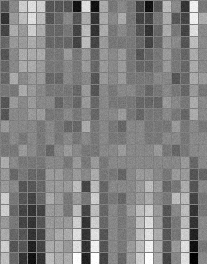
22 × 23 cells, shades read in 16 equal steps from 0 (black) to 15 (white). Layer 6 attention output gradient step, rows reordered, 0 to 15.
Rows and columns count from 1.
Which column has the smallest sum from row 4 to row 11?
11
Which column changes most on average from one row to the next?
20
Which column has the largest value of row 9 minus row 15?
22
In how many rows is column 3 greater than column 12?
6
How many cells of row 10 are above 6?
19
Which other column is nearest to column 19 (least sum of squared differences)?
12
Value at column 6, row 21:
10
